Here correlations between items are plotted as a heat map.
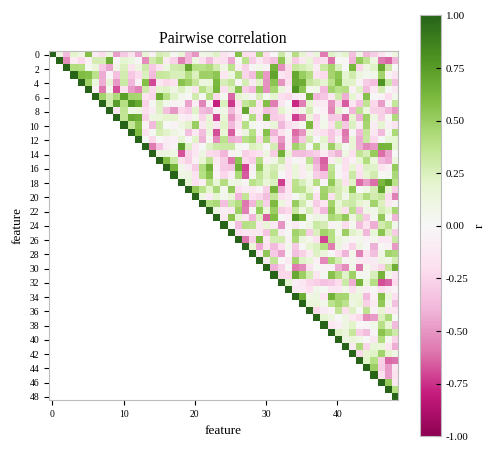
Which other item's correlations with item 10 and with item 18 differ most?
44
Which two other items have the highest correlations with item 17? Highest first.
16, 22
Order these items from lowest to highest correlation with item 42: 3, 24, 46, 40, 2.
24, 40, 3, 46, 2
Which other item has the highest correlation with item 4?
46
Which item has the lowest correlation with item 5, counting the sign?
9
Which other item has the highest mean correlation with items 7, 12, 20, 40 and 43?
10
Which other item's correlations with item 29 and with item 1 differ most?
39
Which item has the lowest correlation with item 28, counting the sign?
43
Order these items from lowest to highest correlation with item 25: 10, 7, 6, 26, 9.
7, 6, 9, 10, 26
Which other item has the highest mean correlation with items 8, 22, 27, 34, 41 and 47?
4
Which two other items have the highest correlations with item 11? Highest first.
7, 9
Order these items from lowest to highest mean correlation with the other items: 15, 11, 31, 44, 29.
11, 44, 15, 29, 31
